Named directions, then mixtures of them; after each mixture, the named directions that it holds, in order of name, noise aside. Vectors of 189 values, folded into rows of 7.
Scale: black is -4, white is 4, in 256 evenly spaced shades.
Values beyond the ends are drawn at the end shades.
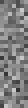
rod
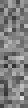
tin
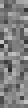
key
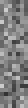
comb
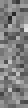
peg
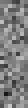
comb, rod, tin.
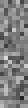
tin.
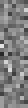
key.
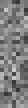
comb, peg, rod.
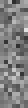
key, peg.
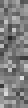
comb, key, tin.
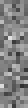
comb.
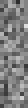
peg, tin.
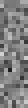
comb, key.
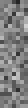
comb, peg, rod.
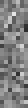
peg.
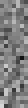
key, rod, tin.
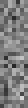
tin.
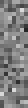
peg, rod.
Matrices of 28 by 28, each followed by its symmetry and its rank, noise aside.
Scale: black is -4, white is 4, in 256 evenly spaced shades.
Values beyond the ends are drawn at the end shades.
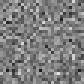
symmetric, rank seven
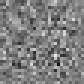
no symmetry, rank six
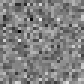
symmetric, rank six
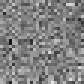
no symmetry, rank seven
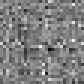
no symmetry, rank seven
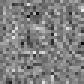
antisymmetric, rank six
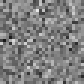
antisymmetric, rank eight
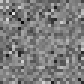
symmetric, rank seven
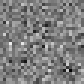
no symmetry, rank six
